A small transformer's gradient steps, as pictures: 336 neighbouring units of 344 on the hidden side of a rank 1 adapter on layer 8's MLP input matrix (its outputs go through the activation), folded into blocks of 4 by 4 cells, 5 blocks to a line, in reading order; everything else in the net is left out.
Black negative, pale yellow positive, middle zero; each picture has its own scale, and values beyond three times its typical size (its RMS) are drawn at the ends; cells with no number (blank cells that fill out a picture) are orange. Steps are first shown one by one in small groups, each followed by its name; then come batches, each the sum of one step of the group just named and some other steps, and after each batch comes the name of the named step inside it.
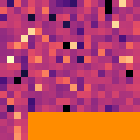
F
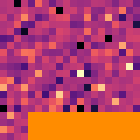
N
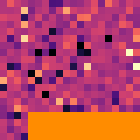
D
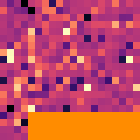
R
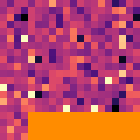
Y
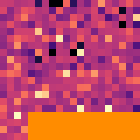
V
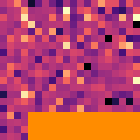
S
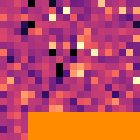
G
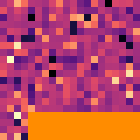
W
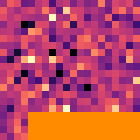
G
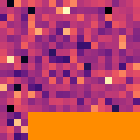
Y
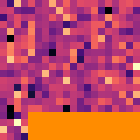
D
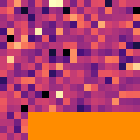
W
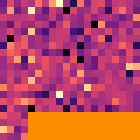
N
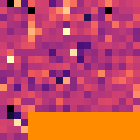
R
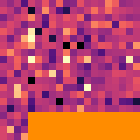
R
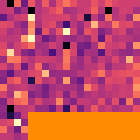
R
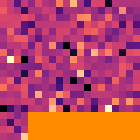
N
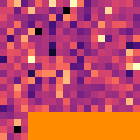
D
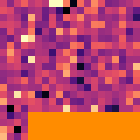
Y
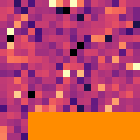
N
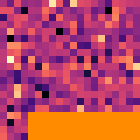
F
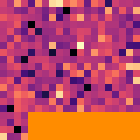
G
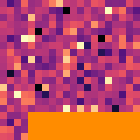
Y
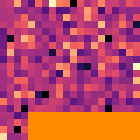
S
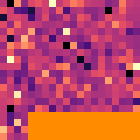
F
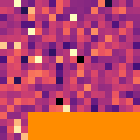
G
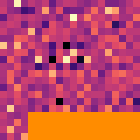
V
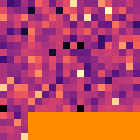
N
